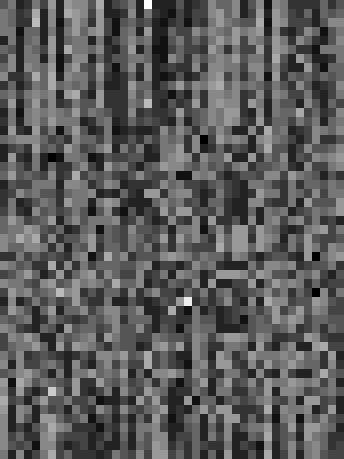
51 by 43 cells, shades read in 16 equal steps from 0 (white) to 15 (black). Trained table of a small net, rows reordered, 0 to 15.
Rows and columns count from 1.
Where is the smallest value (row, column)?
1, 19
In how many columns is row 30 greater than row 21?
16
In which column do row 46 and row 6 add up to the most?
40
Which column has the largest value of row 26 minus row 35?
22
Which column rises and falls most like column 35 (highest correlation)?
17
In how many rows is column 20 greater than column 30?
28
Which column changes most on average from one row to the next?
38
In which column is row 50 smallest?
20
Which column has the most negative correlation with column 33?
34
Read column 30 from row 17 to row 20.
10 13 8 12
